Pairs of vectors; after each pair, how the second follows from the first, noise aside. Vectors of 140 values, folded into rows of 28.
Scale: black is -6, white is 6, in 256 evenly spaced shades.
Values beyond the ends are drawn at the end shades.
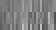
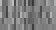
reversed, negated.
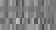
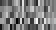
negated, scaled up.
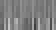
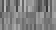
reversed, negated.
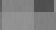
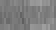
wrapped around, negated, shrunk.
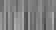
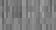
wrapped around, negated, shrunk.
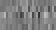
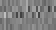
partly zeroed.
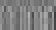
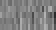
partly zeroed.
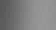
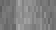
wrapped around, negated, shrunk.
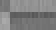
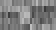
wrapped around.
